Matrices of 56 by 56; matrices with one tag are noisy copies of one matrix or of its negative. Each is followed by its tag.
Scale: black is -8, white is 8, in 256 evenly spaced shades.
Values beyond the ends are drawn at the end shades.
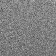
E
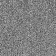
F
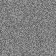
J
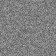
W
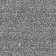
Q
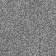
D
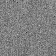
F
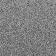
E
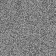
D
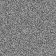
W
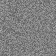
J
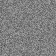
J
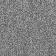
F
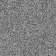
D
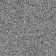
D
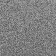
E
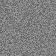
J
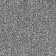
F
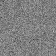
D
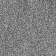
F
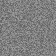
J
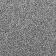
E
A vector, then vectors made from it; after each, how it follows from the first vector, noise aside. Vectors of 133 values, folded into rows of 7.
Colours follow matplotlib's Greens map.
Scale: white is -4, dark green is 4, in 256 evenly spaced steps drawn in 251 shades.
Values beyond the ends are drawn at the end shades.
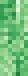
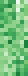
copied.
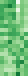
copied.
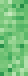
reversed, negated, partly zeroed.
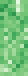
partly zeroed.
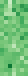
reversed, negated, partly zeroed.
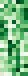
wrapped around, negated, scaled up.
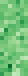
reversed, negated, partly zeroed.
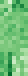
reversed, negated, partly zeroed.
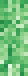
wrapped around.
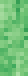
negated, shrunk.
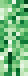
wrapped around, negated, scaled up.
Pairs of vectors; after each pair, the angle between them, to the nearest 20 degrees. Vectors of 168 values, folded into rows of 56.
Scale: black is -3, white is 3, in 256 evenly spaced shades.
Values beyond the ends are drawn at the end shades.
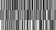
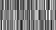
80 degrees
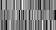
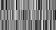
60 degrees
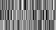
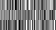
100 degrees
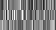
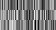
80 degrees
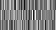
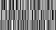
140 degrees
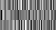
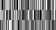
100 degrees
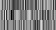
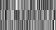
120 degrees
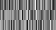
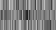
140 degrees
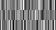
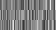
120 degrees
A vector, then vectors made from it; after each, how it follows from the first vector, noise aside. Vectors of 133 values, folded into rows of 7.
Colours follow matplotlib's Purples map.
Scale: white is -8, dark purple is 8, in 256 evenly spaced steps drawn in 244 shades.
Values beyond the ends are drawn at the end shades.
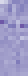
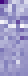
negated, scaled up.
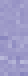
wrapped around, negated, shrunk.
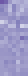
negated.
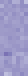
wrapped around, negated, shrunk.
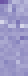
negated.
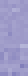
wrapped around, shrunk.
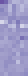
negated.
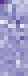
negated, scaled up.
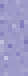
wrapped around, partly zeroed.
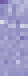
negated.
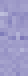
wrapped around, shrunk.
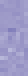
wrapped around, negated, shrunk.
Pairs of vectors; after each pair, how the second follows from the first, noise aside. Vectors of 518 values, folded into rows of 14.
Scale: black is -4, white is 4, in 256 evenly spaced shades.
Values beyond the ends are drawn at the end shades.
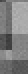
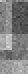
negated.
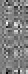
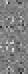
reversed, partly zeroed.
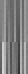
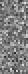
shuffled.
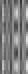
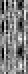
wrapped around, negated, scaled up.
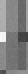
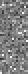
shuffled.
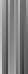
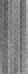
reversed, shrunk.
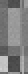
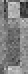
reversed, negated.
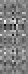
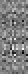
reversed, negated.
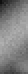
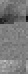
wrapped around, partly zeroed.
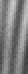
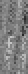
wrapped around, partly zeroed.
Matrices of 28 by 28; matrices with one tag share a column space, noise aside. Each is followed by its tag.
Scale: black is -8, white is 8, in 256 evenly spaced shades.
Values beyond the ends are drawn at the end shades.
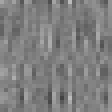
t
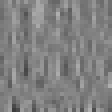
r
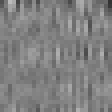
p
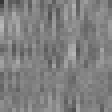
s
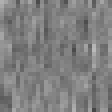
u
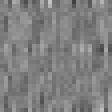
u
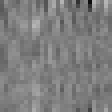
p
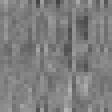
u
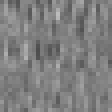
s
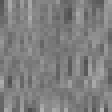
r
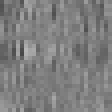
s
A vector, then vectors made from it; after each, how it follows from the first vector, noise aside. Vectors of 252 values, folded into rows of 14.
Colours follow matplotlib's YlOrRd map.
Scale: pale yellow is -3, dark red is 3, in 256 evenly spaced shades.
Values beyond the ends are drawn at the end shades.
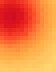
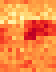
wrapped around, partly zeroed.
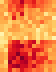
wrapped around.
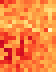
wrapped around, partly zeroed.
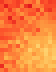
reversed, negated, shrunk.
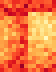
wrapped around, negated.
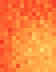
reversed, negated, shrunk.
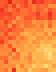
reversed, negated, shrunk.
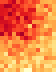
copied.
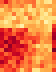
wrapped around.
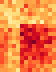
wrapped around.
